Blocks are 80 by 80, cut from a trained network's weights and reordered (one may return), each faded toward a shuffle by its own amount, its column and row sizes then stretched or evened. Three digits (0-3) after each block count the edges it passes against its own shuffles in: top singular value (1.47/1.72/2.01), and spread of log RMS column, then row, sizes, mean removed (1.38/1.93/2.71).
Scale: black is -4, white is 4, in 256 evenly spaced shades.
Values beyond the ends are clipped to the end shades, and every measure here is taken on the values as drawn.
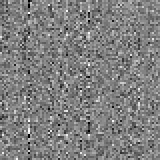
1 3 0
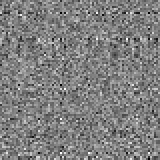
3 1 2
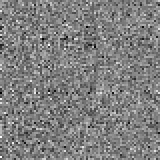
1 1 2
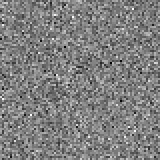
1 0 0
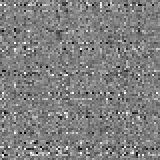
2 2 3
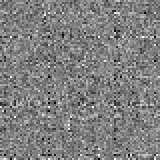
3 2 2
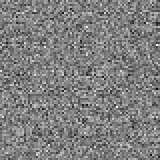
3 0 1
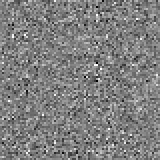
1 2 1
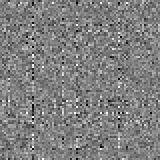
2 2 2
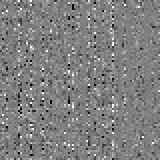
1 3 0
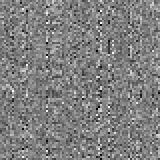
3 3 0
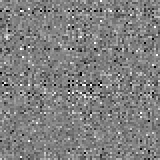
3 2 2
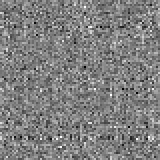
2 1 2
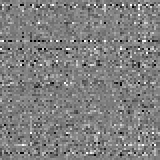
0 2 3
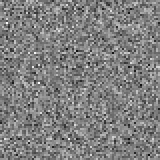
2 0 1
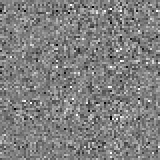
0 2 2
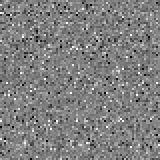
0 0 1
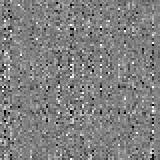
3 3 1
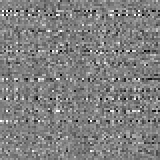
3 1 3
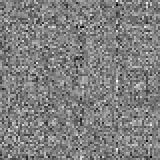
3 2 1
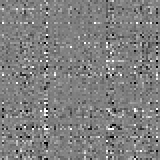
0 3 3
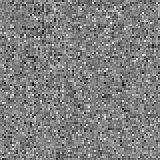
2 1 0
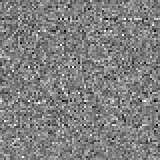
2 0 2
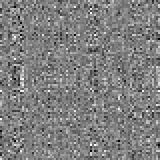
3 3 1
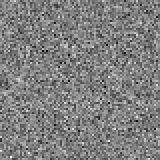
2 0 1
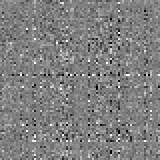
1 3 2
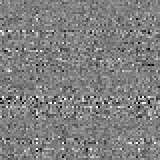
0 1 3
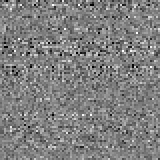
0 0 3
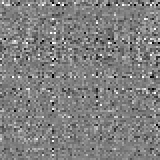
2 2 3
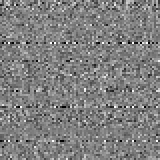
2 0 3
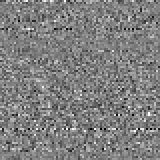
1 0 3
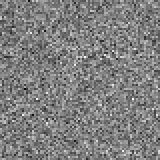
0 0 1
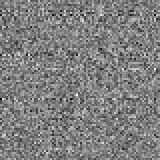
3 0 2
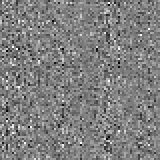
1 3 1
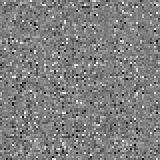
0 2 1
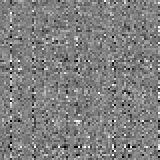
3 3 2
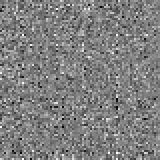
0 2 2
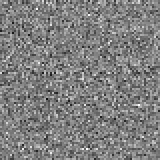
2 0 1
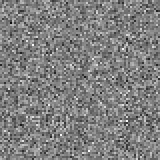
2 0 0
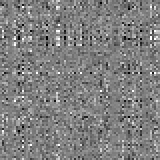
3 3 2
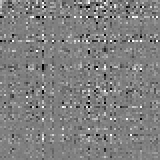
2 3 3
